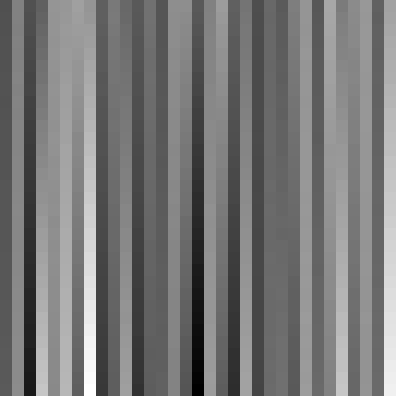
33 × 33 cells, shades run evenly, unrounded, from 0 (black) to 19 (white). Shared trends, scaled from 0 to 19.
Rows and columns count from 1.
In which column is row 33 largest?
8
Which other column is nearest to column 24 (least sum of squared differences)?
32
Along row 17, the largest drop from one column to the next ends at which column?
9
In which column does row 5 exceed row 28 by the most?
17
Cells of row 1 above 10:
12
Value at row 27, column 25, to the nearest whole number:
7
